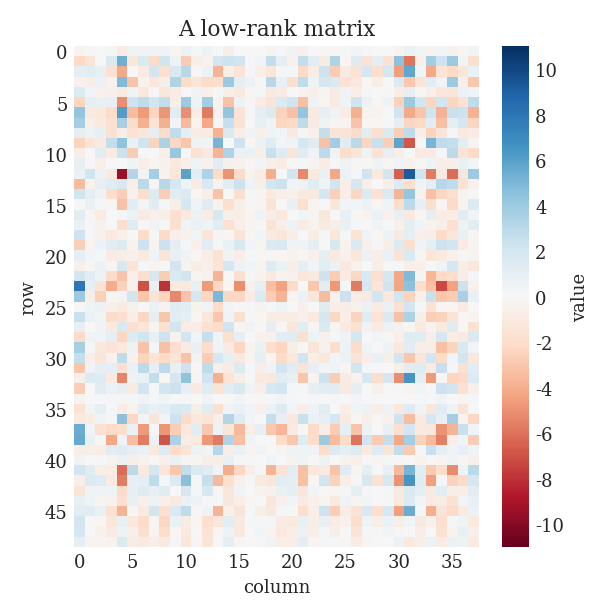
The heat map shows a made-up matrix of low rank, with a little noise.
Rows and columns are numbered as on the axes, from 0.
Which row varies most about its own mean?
12
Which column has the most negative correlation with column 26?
0
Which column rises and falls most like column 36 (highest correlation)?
17
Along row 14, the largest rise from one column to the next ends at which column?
31
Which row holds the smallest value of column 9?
24
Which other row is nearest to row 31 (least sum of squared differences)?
28
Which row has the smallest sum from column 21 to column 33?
23
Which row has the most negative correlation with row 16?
35
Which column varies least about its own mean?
16
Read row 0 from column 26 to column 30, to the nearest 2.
0 0 0 0 0
